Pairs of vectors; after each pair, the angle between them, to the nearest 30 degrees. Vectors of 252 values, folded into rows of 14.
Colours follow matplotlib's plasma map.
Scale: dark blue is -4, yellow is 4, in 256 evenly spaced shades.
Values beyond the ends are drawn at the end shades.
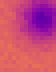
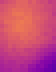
120 degrees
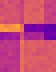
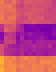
60 degrees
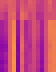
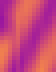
90 degrees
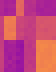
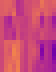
150 degrees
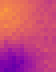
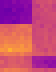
120 degrees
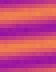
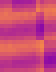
30 degrees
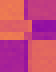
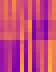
60 degrees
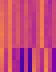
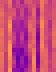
60 degrees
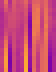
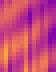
60 degrees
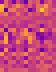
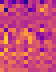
30 degrees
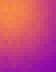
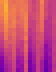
30 degrees
